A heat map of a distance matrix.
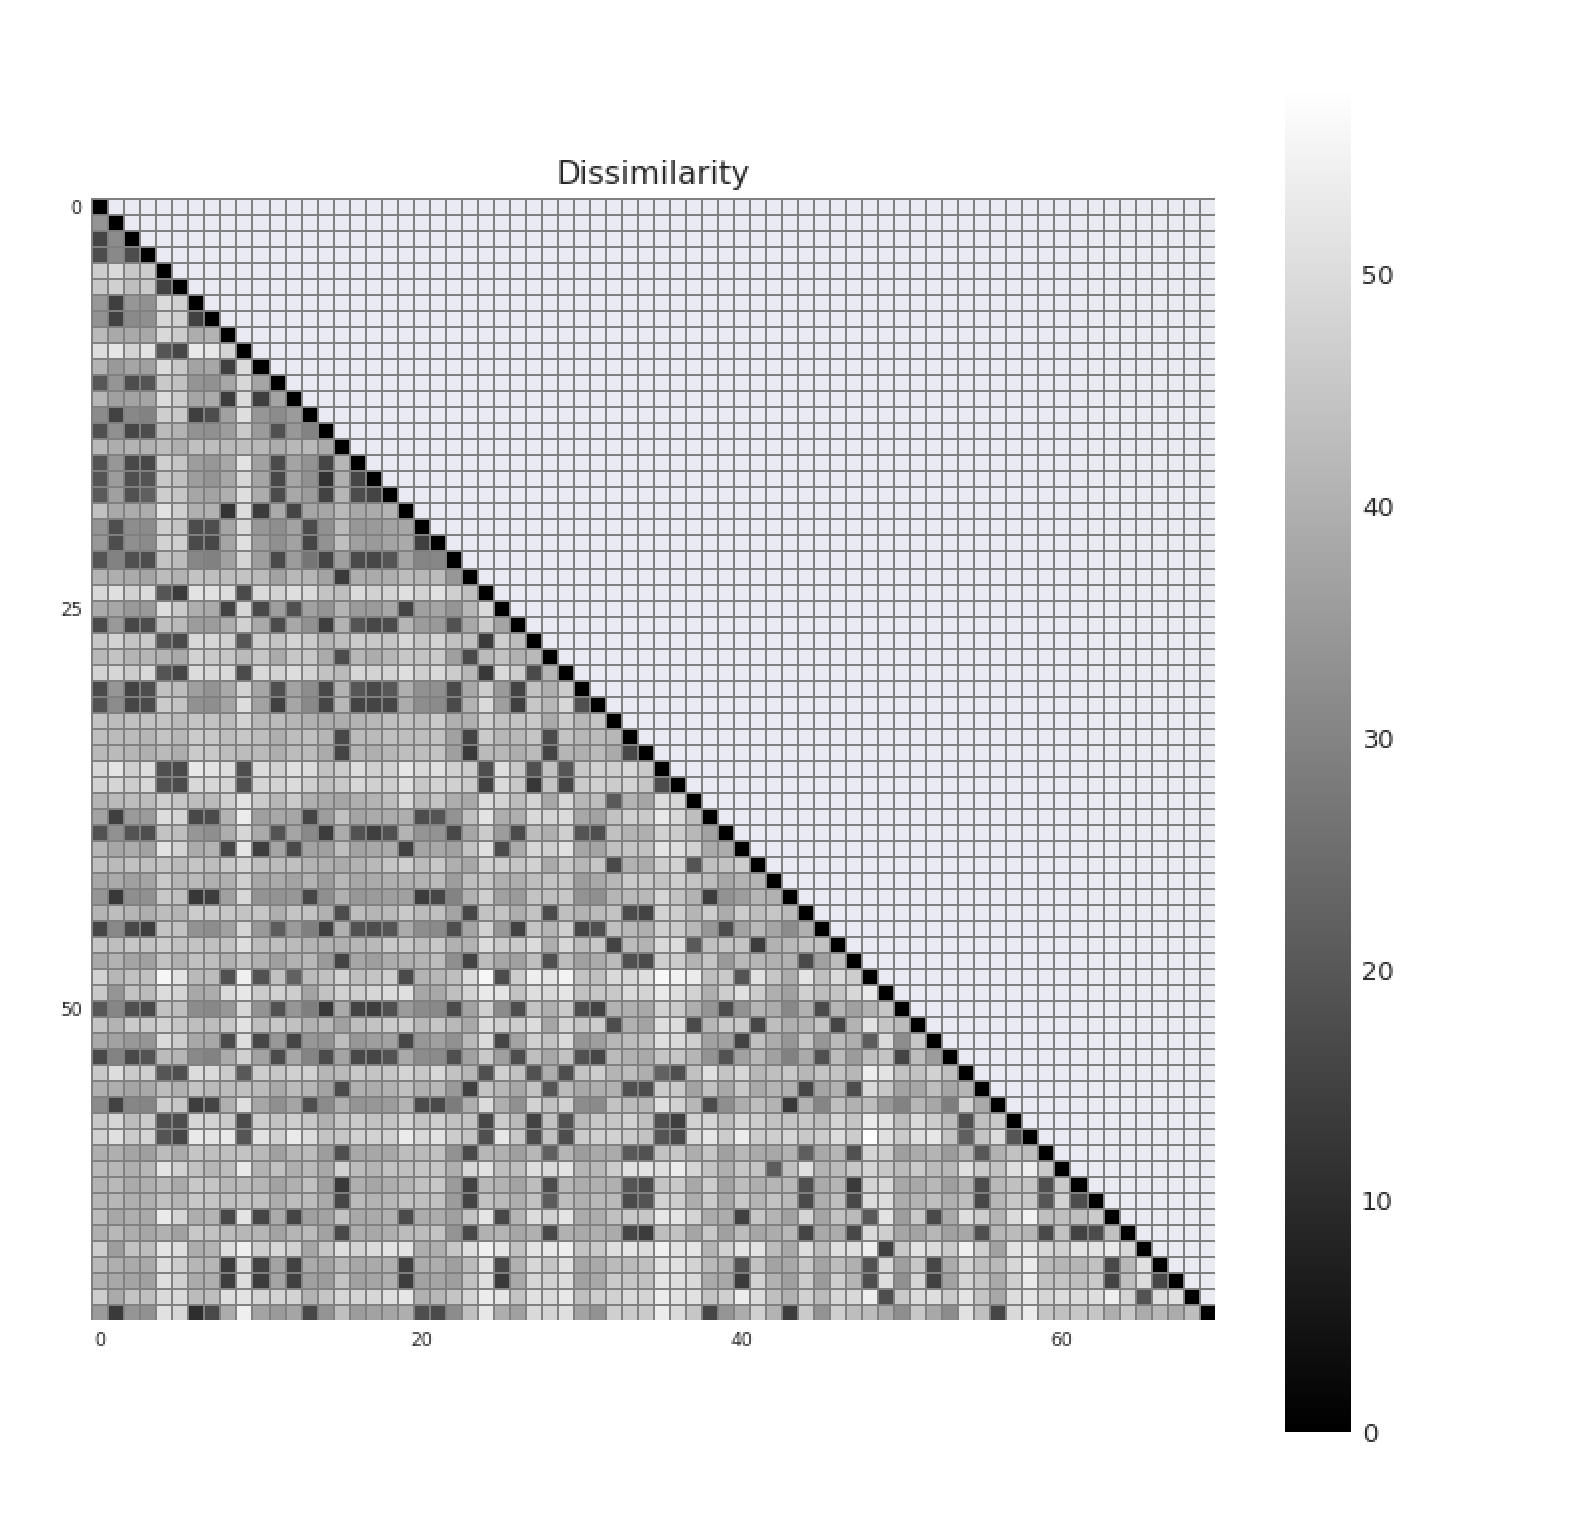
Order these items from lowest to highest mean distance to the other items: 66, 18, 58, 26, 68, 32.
26, 18, 66, 32, 58, 68
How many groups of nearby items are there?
8
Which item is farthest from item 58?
48
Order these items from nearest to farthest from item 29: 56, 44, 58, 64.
58, 64, 44, 56
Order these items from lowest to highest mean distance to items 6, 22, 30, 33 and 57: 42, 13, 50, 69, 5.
50, 13, 69, 5, 42
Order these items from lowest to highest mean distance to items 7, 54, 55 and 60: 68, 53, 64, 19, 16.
64, 53, 16, 19, 68
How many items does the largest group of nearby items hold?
16
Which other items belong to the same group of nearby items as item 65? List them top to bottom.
49, 68
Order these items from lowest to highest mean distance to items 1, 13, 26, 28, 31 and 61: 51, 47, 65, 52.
47, 52, 51, 65
